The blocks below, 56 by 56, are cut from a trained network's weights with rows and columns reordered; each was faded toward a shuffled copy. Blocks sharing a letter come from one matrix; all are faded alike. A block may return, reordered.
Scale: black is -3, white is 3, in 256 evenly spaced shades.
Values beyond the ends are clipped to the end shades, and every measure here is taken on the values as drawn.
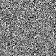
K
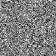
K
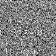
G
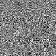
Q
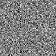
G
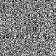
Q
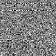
Q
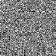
G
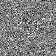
K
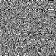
Q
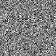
G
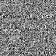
Q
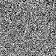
K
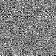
Q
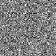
Q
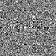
Q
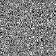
G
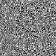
G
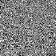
G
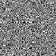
Q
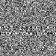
Q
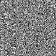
K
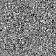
K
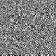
Q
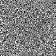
K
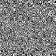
Q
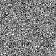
Q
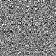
Q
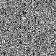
K
